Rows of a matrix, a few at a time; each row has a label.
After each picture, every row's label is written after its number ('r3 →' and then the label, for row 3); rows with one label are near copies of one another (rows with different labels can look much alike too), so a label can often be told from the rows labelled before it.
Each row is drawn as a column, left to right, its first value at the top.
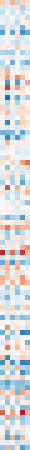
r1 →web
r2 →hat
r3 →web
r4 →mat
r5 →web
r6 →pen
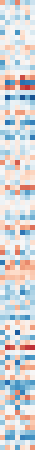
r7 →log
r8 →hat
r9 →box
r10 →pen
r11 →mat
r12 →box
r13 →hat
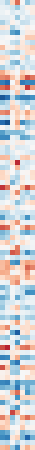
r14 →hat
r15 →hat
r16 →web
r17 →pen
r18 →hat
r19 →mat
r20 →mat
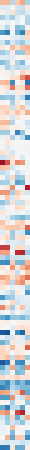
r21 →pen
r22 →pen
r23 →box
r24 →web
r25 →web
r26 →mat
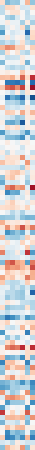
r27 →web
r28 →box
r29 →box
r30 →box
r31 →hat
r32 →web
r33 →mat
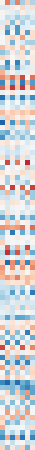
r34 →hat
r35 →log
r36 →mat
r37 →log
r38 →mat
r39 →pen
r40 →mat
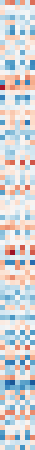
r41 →box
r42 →log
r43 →log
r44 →mat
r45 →pen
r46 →hat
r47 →log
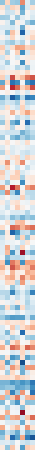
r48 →box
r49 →pen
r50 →mat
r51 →box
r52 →web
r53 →hat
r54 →mat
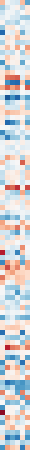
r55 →web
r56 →hat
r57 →hat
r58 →mat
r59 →pen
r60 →box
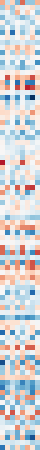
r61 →pen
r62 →mat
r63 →web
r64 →box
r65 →log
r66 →box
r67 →mat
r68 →web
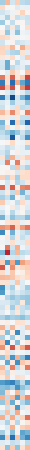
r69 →mat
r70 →log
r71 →hat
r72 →pen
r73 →box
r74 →hat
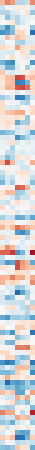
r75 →web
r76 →log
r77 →log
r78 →mat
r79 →mat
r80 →box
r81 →web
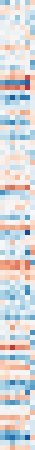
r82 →box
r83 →box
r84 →hat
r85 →box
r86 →hat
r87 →mat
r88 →log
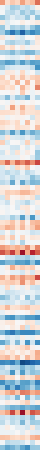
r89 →log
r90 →pen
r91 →web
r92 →pen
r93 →web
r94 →pen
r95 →web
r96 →log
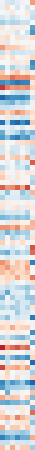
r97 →hat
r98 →mat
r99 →hat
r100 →hat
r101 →hat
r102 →hat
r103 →log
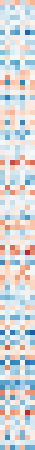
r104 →pen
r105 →hat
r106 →pen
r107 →log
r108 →hat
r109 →web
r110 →pen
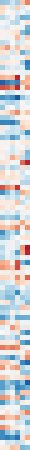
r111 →box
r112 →box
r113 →hat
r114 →mat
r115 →pen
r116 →log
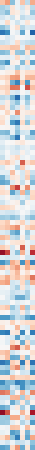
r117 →web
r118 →web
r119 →box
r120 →hat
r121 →pen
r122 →box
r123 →web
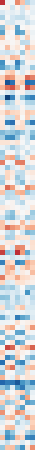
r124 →log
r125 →hat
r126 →hat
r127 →log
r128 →pen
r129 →mat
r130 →hat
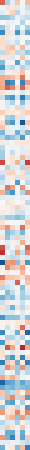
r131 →log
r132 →box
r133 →box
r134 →web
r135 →hat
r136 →pen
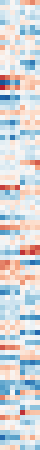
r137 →mat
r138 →mat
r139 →hat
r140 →mat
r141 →web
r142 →log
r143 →log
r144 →pen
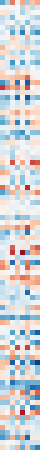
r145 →box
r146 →box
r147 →log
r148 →hat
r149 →web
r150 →mat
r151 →pen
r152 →pen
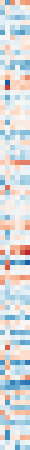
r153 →web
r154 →box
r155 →log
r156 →pen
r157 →log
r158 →log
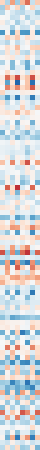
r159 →web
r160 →mat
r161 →log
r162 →mat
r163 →web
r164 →log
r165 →mat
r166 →web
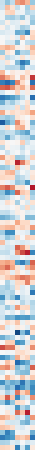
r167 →hat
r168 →box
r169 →box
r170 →pen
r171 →log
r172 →web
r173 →mat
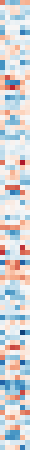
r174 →log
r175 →mat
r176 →box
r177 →box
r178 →pen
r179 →web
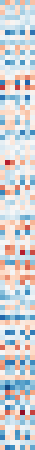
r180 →box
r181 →pen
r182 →pen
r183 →box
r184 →web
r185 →mat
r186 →web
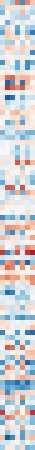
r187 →web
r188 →mat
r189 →mat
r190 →log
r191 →box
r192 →log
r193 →web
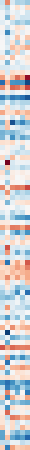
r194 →hat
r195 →pen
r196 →hat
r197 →mat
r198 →hat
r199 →mat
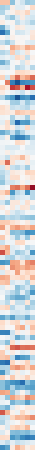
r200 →web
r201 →pen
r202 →box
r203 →hat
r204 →hat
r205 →box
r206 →mat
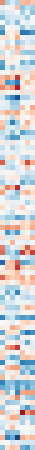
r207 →log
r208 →mat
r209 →hat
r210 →mat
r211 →web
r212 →pen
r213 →web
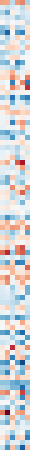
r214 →web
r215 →web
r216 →hat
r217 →log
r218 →pen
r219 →mat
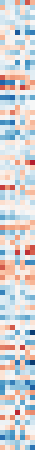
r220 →mat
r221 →hat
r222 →hat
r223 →web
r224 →box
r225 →log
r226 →pen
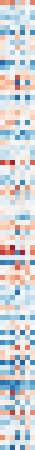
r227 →log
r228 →log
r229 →pen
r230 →mat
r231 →web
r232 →hat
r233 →log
